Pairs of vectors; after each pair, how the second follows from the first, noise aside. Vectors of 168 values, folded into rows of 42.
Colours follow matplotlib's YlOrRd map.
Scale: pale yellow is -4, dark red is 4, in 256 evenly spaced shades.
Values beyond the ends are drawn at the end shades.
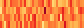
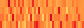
wrapped around, negated, partly zeroed.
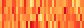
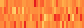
wrapped around, partly zeroed.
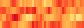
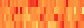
wrapped around, partly zeroed.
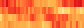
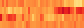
negated, partly zeroed.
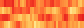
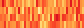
shuffled.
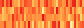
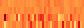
wrapped around, negated, partly zeroed.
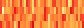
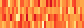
shuffled.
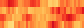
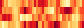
wrapped around, scaled up.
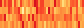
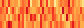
shuffled.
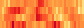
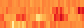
negated, partly zeroed.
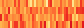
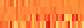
negated, partly zeroed.
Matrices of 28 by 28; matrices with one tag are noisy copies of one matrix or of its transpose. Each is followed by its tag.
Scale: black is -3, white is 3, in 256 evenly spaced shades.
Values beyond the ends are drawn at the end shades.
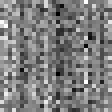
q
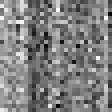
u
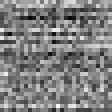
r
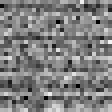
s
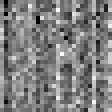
s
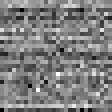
r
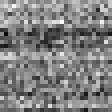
u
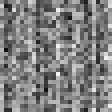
s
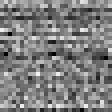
r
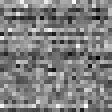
r
